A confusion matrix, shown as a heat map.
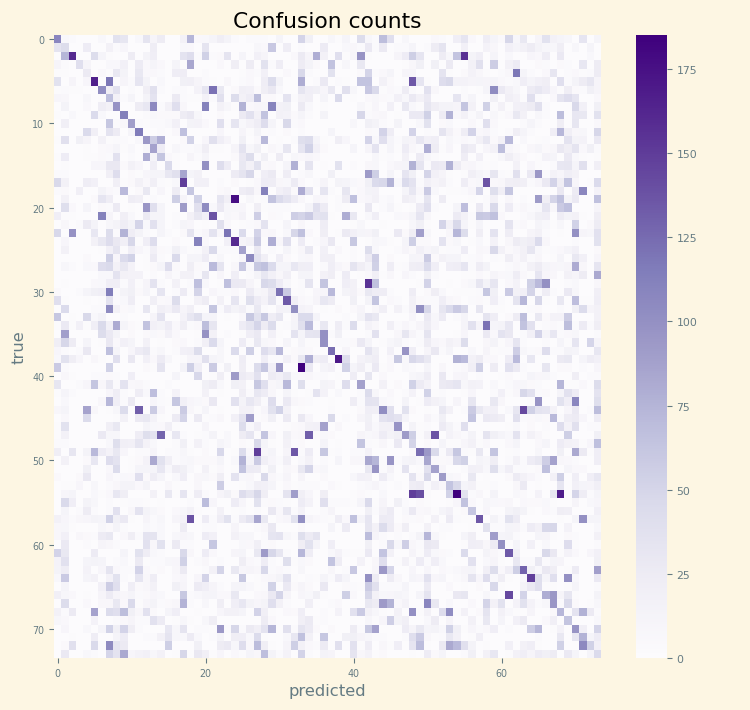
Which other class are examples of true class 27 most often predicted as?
70
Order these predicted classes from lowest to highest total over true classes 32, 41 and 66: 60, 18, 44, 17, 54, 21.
60, 18, 44, 17, 21, 54
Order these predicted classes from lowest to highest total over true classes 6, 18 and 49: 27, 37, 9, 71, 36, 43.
37, 43, 9, 36, 71, 27
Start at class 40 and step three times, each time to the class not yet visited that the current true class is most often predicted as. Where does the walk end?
65
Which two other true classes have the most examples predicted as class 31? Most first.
41, 30
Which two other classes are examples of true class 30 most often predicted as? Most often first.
7, 37
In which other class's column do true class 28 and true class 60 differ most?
73
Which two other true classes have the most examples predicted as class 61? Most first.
66, 12
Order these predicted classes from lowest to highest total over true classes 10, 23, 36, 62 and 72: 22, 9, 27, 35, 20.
35, 20, 22, 9, 27
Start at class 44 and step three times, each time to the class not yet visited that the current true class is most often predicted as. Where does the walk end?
9
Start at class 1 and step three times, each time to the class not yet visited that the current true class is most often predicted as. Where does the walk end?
13
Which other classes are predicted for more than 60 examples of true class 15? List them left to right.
20, 32, 48, 53
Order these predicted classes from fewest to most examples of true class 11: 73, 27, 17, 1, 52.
1, 27, 52, 73, 17
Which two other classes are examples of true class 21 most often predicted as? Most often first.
6, 39
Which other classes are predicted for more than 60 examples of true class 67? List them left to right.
17, 44, 45, 50
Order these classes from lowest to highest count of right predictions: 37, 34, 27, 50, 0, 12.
27, 34, 50, 12, 0, 37
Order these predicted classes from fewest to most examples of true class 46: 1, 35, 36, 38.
38, 35, 1, 36
